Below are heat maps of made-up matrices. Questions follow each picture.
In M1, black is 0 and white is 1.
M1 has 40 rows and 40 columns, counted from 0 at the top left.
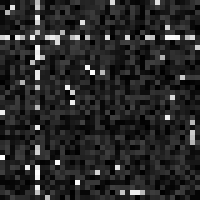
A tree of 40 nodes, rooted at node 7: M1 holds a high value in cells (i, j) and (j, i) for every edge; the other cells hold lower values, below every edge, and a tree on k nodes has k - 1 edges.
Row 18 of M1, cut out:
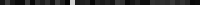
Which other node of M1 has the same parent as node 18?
20
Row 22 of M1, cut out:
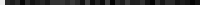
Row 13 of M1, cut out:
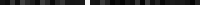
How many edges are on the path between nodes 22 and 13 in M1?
4
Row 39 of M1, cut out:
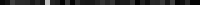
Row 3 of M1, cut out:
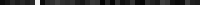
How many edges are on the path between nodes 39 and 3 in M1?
3
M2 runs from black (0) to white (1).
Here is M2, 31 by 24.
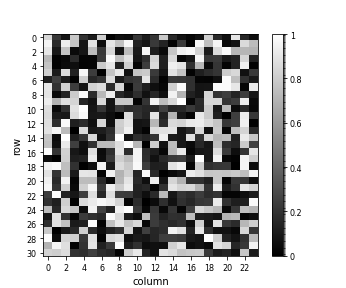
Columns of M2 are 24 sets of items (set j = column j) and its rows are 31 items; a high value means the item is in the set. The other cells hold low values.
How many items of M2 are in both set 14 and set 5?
6
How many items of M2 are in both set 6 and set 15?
6
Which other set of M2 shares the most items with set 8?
2
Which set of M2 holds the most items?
0
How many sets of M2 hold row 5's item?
11
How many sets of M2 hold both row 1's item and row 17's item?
8
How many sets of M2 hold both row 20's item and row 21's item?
9
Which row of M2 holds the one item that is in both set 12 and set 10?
15
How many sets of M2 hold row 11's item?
9
